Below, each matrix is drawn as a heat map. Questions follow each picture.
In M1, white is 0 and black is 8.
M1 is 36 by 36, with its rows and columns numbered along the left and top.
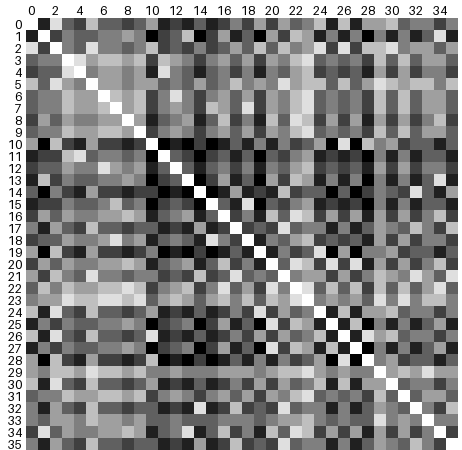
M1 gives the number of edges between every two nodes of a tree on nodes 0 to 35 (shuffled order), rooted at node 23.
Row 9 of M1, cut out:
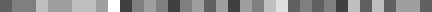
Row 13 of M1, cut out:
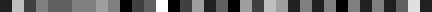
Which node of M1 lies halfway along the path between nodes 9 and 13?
22
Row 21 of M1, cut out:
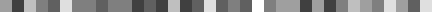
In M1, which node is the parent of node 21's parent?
29
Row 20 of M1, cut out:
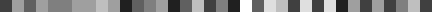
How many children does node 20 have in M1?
2
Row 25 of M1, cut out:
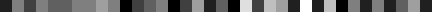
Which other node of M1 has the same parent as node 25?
27
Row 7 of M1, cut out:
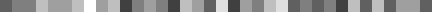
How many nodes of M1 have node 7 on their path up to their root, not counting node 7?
2
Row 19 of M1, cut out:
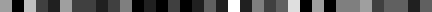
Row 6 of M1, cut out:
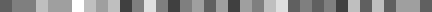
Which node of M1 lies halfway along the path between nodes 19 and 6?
5
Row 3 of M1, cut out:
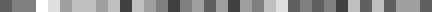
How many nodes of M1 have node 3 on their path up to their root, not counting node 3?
2
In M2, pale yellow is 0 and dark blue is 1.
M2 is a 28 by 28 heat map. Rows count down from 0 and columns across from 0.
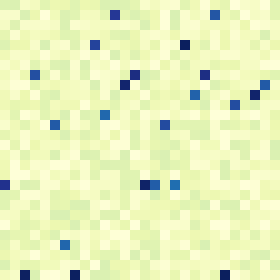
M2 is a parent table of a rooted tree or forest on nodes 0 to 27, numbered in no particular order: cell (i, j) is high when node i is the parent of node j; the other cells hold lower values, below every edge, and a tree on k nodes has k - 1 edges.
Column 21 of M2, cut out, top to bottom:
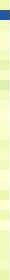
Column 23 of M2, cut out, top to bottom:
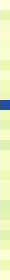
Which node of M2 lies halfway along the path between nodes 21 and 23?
11
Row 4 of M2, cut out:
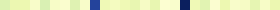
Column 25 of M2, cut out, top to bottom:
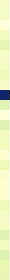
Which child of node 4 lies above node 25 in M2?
9
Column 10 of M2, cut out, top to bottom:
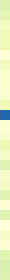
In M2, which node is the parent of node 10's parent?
1
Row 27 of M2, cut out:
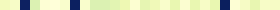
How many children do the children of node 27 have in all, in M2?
3
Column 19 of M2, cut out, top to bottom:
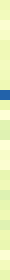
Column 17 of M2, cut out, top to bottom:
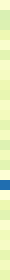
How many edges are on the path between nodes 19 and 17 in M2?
4
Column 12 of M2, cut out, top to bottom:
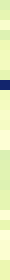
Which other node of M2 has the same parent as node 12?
26
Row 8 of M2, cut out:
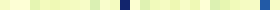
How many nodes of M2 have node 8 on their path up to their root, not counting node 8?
4
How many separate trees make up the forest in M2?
5
